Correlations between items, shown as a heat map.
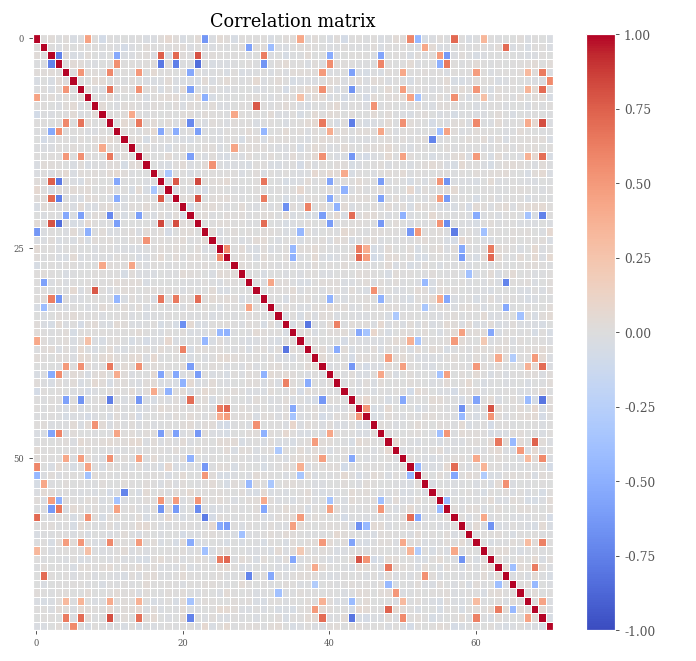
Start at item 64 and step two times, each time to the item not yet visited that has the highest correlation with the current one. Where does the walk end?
53
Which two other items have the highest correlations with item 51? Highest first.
57, 0
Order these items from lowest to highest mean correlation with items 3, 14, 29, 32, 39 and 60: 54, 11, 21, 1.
21, 1, 54, 11
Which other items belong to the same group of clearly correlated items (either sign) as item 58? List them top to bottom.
25, 26, 35, 44, 45, 62
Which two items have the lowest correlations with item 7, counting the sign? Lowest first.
23, 52
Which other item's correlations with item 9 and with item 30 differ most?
8
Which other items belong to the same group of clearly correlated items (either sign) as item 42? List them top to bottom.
16, 18
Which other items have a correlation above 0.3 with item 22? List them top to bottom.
2, 17, 19, 31, 55
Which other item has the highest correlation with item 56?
3
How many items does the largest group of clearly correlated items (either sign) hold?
11
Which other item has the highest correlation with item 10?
69
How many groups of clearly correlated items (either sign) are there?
15
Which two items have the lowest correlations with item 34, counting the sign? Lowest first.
37, 20
